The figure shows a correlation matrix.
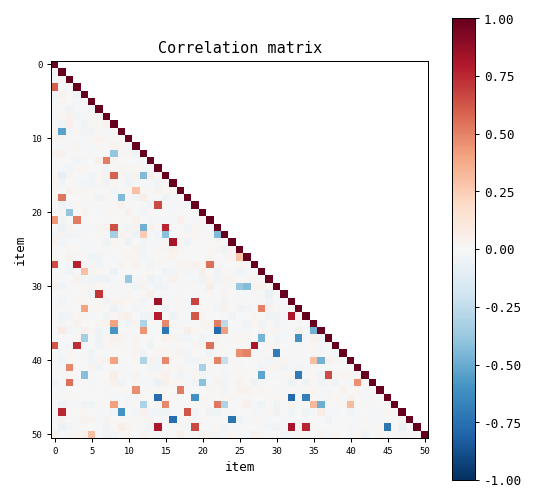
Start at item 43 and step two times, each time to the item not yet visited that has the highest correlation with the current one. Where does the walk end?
41
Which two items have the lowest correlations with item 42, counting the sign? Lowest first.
33, 28
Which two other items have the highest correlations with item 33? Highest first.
28, 4
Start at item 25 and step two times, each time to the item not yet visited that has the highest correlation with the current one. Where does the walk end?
26
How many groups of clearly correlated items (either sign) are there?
13
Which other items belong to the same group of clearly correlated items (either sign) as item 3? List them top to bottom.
0, 21, 27, 38
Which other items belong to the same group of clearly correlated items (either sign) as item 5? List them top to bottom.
50
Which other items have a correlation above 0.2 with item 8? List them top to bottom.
15, 22, 35, 40, 46
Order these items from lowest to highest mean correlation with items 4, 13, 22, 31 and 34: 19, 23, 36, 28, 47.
36, 23, 47, 28, 19
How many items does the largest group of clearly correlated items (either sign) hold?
9
